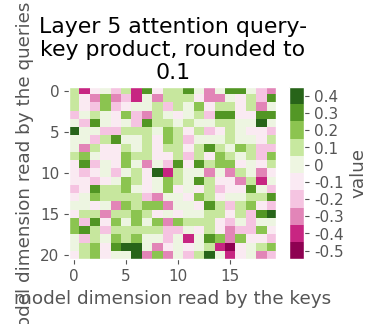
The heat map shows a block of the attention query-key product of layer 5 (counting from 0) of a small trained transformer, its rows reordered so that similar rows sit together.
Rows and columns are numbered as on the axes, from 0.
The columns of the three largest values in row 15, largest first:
19, 18, 6
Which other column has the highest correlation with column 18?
2
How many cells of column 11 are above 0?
4
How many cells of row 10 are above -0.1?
10
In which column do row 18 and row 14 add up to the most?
13
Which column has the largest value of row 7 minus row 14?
9
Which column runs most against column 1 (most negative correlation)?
16
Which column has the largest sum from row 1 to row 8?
15
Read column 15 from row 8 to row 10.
0.1 0.2 -0.3
